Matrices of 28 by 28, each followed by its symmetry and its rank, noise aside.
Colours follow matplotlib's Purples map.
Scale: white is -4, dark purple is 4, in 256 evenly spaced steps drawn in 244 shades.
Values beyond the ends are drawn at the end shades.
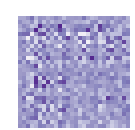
antisymmetric, rank six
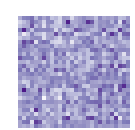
no symmetry, rank six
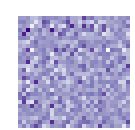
antisymmetric, rank six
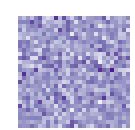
antisymmetric, rank eight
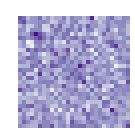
symmetric, rank eight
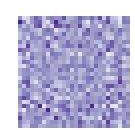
no symmetry, rank six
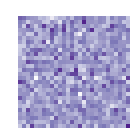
symmetric, rank eight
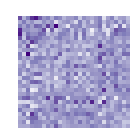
symmetric, rank six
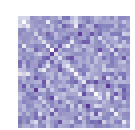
symmetric, rank eight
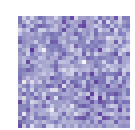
no symmetry, rank eight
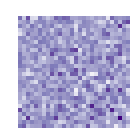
symmetric, rank eight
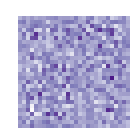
no symmetry, rank seven
